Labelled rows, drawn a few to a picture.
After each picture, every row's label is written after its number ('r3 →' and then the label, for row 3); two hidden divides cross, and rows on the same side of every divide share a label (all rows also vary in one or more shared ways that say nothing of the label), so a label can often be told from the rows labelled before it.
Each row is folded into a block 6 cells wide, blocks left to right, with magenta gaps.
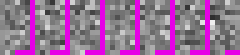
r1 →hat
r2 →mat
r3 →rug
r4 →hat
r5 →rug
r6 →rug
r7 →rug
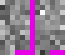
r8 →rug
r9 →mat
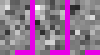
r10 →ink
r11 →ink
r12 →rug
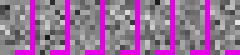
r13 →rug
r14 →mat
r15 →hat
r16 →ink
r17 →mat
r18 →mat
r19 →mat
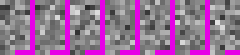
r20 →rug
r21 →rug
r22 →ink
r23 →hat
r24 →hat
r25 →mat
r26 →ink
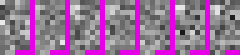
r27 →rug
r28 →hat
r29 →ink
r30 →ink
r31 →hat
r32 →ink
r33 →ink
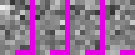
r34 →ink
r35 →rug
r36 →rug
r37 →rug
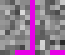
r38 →ink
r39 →mat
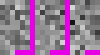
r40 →rug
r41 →hat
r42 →ink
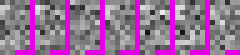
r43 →ink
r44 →ink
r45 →rug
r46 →ink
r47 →ink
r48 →ink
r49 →ink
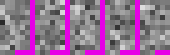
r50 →ink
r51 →mat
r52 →ink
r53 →hat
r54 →ink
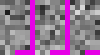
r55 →hat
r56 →rug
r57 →ink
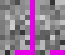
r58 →mat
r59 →mat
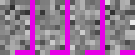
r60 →rug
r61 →hat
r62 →ink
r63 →rug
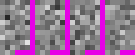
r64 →hat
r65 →ink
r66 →mat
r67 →ink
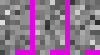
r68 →mat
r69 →hat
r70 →ink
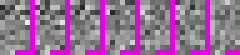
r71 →rug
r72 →rug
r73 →rug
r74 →hat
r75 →ink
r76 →ink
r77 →hat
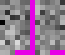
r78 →hat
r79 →hat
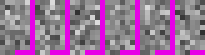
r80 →mat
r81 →rug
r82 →rug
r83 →mat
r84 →ink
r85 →hat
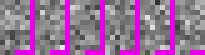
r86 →mat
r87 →mat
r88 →ink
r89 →ink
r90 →mat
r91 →mat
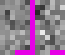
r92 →hat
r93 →rug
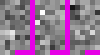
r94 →hat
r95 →mat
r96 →rug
